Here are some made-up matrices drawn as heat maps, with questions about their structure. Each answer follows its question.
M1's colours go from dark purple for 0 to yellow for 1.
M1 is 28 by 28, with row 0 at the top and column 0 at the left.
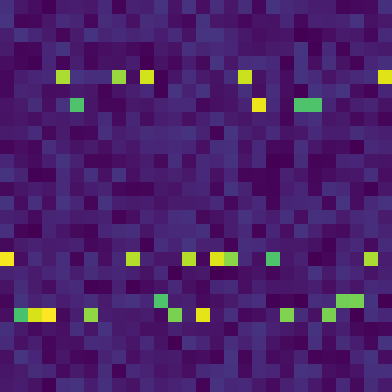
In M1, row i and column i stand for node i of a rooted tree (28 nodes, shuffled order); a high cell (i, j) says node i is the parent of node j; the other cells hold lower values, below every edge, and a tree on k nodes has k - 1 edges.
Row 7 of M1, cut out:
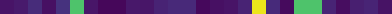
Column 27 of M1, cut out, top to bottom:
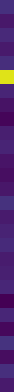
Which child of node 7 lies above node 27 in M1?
5
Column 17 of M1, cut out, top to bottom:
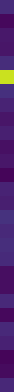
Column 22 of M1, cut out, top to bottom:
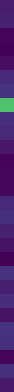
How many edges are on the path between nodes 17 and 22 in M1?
3
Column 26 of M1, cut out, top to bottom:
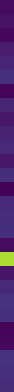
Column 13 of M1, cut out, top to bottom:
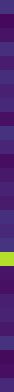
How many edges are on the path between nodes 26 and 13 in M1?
2
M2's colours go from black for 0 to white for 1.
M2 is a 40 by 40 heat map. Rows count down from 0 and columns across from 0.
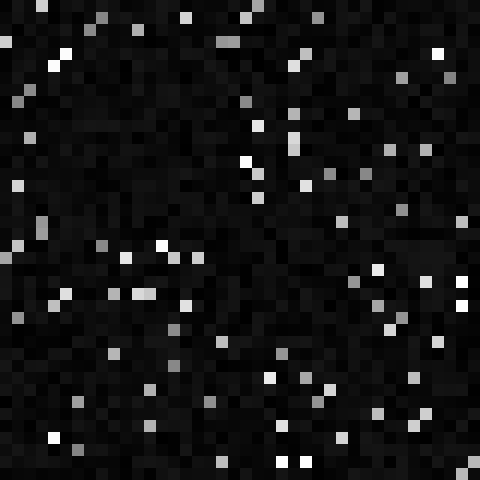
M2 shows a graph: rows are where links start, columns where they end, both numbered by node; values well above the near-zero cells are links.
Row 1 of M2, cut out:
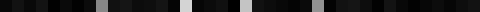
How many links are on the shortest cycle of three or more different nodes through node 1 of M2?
3
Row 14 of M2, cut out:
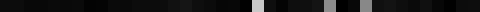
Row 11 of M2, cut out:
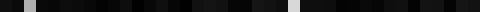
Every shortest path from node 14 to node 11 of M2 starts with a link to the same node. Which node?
node 27
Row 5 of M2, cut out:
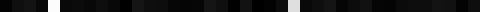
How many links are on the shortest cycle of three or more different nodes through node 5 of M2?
8
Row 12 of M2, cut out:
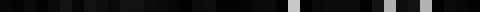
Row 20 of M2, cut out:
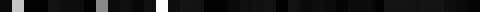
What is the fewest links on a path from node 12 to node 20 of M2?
7
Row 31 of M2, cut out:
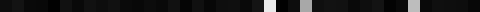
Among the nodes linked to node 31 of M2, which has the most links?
node 25
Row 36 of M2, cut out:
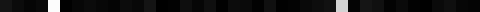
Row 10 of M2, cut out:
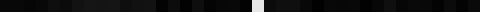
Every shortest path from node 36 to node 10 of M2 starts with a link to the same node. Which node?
node 28
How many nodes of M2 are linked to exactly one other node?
10
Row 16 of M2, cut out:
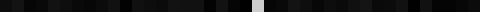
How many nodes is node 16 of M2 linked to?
1
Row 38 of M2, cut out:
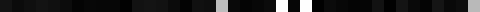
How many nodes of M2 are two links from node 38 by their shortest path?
7
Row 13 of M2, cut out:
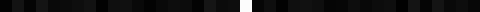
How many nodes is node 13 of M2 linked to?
1
